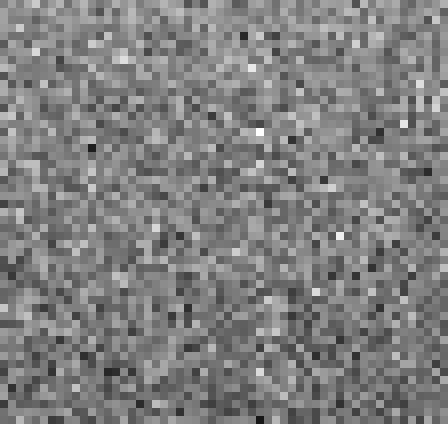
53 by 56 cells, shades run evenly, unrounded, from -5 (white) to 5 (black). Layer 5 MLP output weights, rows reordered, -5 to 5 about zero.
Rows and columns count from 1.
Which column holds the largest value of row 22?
54
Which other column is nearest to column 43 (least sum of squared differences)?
49
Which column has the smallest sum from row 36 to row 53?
35
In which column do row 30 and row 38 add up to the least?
43
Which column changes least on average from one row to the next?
44
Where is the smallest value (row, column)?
17, 33
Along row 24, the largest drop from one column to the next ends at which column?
12
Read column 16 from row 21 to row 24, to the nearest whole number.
0 0 -1 0
